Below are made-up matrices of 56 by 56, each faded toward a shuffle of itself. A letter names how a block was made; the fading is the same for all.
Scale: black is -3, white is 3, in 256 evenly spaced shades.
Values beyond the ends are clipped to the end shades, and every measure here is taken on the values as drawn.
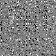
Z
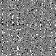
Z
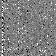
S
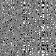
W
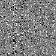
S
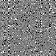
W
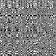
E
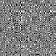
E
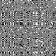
E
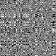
E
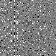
Z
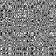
E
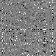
W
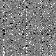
Z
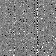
S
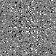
Z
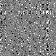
W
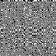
E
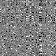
W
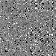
Z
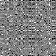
E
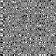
E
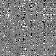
W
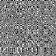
E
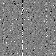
S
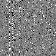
S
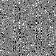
S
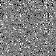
Z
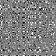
E
